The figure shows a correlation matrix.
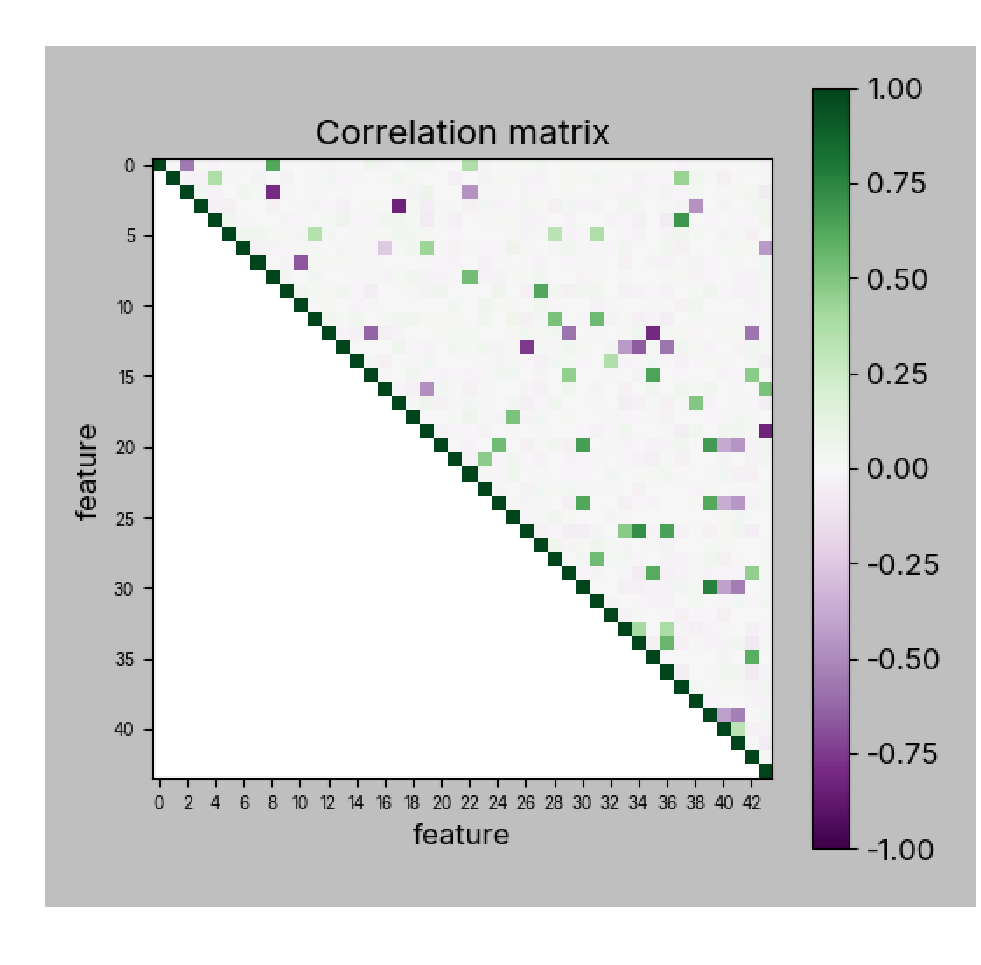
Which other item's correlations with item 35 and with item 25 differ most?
12
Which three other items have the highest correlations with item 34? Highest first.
26, 36, 33
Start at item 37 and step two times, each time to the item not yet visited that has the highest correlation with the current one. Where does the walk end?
1
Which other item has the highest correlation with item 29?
35
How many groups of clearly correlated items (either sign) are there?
13
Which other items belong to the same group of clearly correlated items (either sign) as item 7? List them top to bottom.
10
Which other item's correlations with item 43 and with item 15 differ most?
19
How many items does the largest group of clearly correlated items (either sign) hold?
6
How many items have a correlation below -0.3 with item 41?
4
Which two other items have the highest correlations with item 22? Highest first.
8, 0
